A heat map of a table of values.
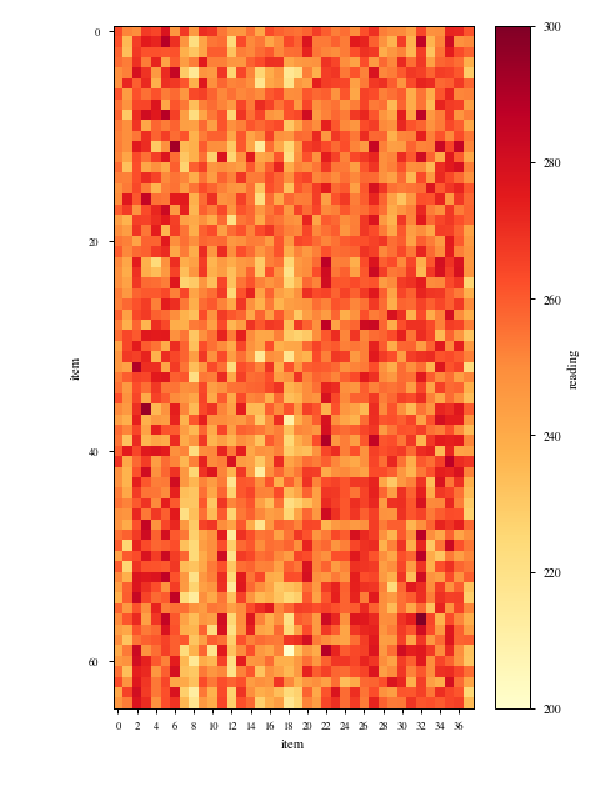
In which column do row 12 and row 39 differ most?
32
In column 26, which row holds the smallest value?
36
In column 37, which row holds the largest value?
41
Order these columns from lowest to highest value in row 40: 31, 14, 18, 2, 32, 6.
18, 14, 6, 31, 2, 32
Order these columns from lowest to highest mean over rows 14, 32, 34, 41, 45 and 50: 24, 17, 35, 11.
24, 17, 11, 35
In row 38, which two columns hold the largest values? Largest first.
22, 4
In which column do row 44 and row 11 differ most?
15
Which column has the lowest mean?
8
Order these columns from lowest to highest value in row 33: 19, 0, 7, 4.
0, 7, 19, 4
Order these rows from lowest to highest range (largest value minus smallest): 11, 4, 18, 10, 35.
10, 35, 18, 4, 11
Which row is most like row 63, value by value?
54
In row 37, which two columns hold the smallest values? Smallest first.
18, 15
